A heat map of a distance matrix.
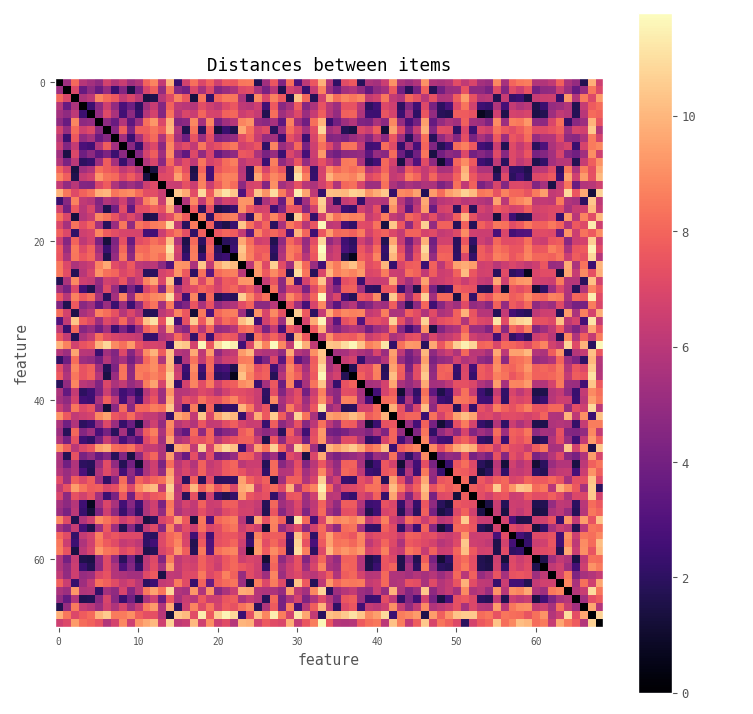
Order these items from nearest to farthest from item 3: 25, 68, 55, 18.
55, 25, 18, 68
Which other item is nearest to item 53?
4
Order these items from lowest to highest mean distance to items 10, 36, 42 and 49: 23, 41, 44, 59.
44, 23, 41, 59
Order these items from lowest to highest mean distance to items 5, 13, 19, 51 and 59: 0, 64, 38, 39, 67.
39, 0, 38, 64, 67
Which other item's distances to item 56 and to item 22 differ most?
37
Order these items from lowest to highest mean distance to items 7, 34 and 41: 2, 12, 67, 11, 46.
11, 2, 12, 46, 67
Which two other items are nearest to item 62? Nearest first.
13, 65
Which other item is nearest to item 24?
59
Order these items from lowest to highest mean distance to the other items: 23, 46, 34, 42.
34, 23, 42, 46
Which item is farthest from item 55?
30
